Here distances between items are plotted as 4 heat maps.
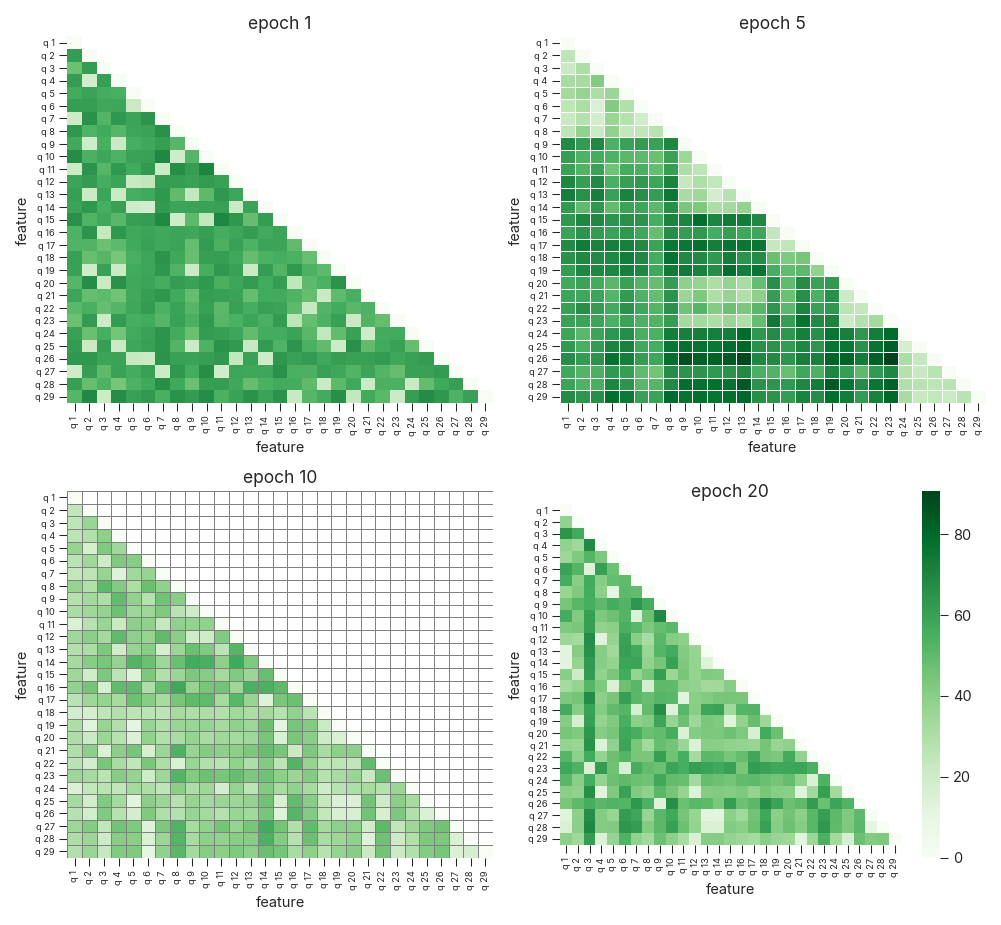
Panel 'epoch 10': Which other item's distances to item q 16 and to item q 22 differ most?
q 8
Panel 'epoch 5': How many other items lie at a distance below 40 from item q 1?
7
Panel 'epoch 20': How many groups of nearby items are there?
9
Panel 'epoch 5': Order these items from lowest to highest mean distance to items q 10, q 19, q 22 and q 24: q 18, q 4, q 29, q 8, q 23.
q 23, q 18, q 4, q 29, q 8
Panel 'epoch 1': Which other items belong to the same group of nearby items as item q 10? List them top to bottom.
q 8, q 15
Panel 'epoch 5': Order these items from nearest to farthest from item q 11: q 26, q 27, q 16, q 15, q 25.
q 16, q 27, q 15, q 25, q 26
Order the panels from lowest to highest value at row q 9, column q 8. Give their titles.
epoch 10, epoch 1, epoch 20, epoch 5
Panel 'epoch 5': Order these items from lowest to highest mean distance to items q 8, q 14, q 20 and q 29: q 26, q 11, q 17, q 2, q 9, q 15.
q 11, q 2, q 9, q 26, q 15, q 17
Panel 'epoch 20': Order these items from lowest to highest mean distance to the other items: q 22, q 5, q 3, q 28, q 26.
q 5, q 28, q 22, q 26, q 3
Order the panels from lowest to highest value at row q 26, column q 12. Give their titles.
epoch 1, epoch 10, epoch 20, epoch 5
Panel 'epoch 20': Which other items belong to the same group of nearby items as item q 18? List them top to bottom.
q 7, q 10
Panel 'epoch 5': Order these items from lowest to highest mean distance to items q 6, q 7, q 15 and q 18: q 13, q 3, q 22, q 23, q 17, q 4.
q 3, q 17, q 4, q 22, q 23, q 13
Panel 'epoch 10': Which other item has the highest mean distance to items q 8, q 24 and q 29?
q 14
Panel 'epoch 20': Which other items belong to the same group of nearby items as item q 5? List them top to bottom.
q 8, q 16
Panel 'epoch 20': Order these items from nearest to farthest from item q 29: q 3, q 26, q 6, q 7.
q 7, q 26, q 6, q 3
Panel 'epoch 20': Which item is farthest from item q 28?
q 3
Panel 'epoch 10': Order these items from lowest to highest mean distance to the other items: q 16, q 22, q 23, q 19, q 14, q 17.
q 19, q 22, q 23, q 17, q 16, q 14
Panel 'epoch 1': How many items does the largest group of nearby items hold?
6
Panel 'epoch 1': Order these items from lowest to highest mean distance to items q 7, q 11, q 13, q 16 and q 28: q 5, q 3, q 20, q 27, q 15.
q 27, q 3, q 20, q 5, q 15
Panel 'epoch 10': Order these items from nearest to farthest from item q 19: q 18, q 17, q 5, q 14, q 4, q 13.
q 5, q 18, q 4, q 13, q 17, q 14
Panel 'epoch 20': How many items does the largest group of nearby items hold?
5
